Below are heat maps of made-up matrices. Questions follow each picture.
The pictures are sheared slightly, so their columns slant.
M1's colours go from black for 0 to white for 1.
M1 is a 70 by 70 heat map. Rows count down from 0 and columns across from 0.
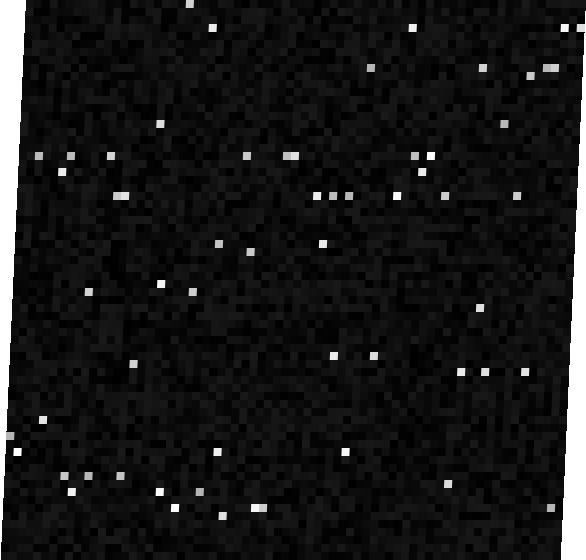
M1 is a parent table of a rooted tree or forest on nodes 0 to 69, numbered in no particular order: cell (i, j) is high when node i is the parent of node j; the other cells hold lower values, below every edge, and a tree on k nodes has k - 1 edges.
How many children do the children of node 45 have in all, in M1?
2
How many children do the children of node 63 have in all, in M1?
3
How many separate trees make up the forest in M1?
10
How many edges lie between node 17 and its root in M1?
3
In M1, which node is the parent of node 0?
54
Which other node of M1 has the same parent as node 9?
22
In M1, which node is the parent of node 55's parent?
15
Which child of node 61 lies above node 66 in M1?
8
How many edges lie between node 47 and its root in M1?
2
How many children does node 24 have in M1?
8
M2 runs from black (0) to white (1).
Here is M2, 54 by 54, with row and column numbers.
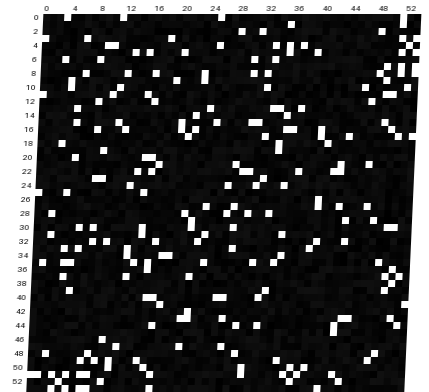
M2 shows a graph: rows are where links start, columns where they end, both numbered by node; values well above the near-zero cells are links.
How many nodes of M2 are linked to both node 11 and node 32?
1
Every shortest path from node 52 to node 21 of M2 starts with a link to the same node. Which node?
node 44
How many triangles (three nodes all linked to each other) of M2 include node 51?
2
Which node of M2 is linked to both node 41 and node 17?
node 53
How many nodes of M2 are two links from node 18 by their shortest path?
7
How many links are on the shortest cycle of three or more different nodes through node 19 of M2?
5
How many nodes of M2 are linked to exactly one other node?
5
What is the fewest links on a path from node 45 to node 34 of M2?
5
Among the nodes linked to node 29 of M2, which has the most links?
node 22
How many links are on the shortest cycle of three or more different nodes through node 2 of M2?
5
